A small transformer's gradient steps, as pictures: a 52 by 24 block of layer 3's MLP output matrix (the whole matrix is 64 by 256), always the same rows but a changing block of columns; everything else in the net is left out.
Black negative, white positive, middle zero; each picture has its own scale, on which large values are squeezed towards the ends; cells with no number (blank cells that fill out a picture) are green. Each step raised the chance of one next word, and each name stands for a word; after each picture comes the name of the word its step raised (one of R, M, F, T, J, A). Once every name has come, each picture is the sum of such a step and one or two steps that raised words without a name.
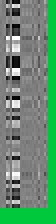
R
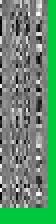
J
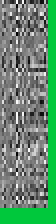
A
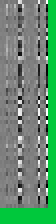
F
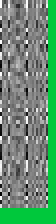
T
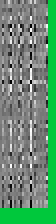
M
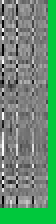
M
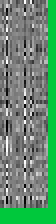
F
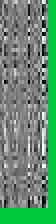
M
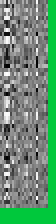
A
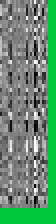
F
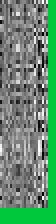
A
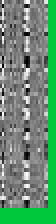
A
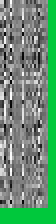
M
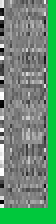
J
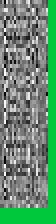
R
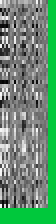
M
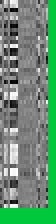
R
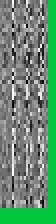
M
